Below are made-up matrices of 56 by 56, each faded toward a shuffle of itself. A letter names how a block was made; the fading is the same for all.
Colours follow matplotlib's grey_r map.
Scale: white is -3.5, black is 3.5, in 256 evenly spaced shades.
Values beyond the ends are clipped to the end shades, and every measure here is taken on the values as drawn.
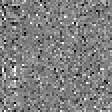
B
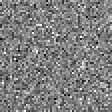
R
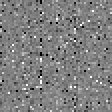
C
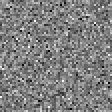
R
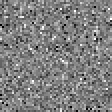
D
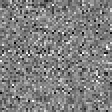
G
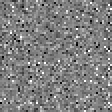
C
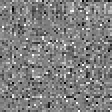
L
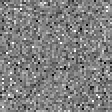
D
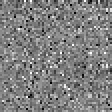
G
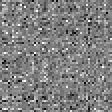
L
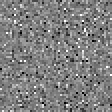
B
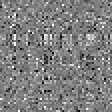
L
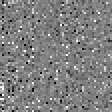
C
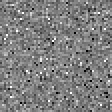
D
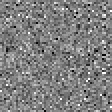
G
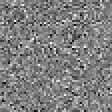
G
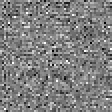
G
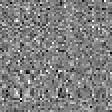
L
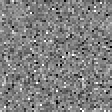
D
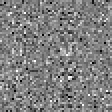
G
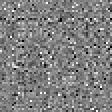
L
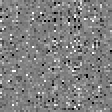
C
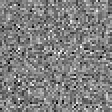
G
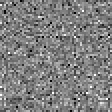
G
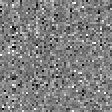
B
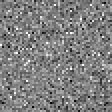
D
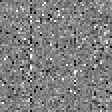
B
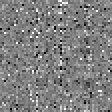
B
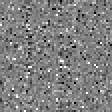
C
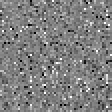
C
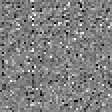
C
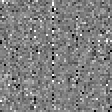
B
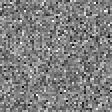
R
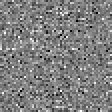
G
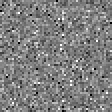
D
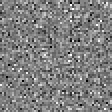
G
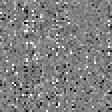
C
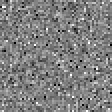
D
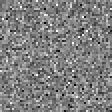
R
